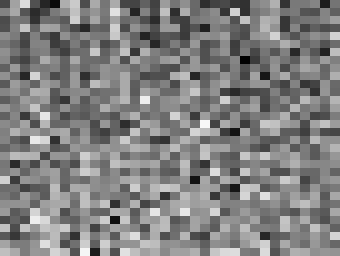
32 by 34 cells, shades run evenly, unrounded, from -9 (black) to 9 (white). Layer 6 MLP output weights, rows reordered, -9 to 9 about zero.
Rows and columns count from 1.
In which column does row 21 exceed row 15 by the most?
12
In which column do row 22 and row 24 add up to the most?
25
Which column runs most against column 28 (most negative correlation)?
13
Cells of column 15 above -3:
27
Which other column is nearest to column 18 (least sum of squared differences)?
14
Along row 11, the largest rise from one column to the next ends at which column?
10
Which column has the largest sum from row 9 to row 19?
5
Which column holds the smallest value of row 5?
15
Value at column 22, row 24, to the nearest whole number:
2
